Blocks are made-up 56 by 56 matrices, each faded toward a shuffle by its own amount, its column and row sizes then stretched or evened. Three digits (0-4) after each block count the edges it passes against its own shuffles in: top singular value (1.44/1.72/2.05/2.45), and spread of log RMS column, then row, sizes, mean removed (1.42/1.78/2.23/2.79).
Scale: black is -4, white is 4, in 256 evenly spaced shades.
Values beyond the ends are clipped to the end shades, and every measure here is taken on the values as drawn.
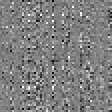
3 4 1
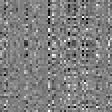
4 4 1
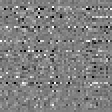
3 1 4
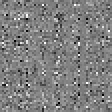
0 4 2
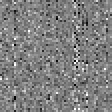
2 3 0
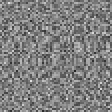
4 1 1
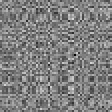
4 3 1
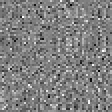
3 1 1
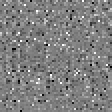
2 0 1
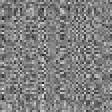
4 4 1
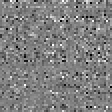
1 2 3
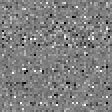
0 1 3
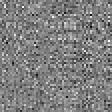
3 2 1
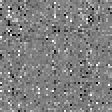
0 3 1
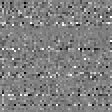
1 0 4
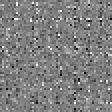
0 3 2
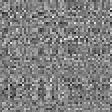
3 1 4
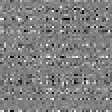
3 1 4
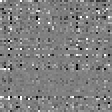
2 3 4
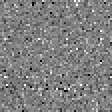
0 0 1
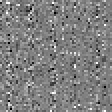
1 4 0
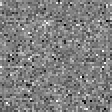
0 0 1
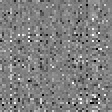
3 3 2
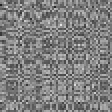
4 1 0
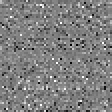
2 0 2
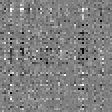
3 3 3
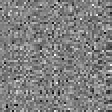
3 1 1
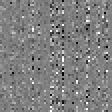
1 4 0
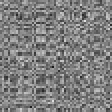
4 2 2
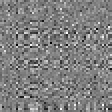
4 2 3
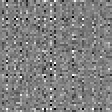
3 4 2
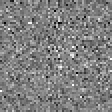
1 1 1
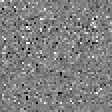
0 1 2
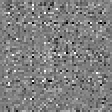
2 2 3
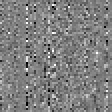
2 4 0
